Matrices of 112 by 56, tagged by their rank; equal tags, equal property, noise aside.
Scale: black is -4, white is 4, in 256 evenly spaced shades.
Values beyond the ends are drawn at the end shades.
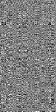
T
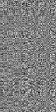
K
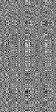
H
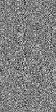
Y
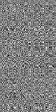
T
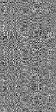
K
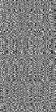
K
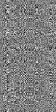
K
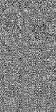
Y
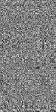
Y
